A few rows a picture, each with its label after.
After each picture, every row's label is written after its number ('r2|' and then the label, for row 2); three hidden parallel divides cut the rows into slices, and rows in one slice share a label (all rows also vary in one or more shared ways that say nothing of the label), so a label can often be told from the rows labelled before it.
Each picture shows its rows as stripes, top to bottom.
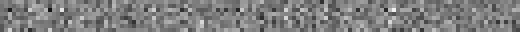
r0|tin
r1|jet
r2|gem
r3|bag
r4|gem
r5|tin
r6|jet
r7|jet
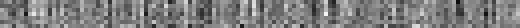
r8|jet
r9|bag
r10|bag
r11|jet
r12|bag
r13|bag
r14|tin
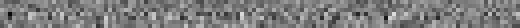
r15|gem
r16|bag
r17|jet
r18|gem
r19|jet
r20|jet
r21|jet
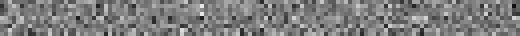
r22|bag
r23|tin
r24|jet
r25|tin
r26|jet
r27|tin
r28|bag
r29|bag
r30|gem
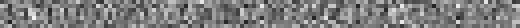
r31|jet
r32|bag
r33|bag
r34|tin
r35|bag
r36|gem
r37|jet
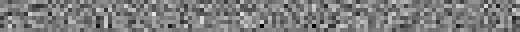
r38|gem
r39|tin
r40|gem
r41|gem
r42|tin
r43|tin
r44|tin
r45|tin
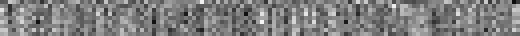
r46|tin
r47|gem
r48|bag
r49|gem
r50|tin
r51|tin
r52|bag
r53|jet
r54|tin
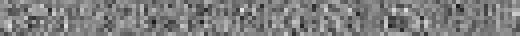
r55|jet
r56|jet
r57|gem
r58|gem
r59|bag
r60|tin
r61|jet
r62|jet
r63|gem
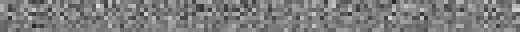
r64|bag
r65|gem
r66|bag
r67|jet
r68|jet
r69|gem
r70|bag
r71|bag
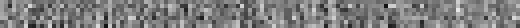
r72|bag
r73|bag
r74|bag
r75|bag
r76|bag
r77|gem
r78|gem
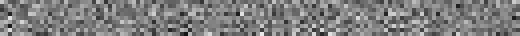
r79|bag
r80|bag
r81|jet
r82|bag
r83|tin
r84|tin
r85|bag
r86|tin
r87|tin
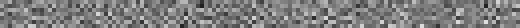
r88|bag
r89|gem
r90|jet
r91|gem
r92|bag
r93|bag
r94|tin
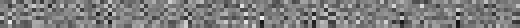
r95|gem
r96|jet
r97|bag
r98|tin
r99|jet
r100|tin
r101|bag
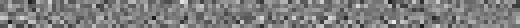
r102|gem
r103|tin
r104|gem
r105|bag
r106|tin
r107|bag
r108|gem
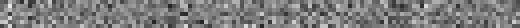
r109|gem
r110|tin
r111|tin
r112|jet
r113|bag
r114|jet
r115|jet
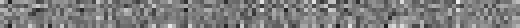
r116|bag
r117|gem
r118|tin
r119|jet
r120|gem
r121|bag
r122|gem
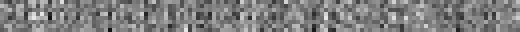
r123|gem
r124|tin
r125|tin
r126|tin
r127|bag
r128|bag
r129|tin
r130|jet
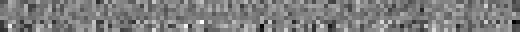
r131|jet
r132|jet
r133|jet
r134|gem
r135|bag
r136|jet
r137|jet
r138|gem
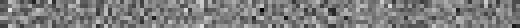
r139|bag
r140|tin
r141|jet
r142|jet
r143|tin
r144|gem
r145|jet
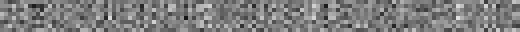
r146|gem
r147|jet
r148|gem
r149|jet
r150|bag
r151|bag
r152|tin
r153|gem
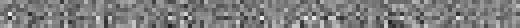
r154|jet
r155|bag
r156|gem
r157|jet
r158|gem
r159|gem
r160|jet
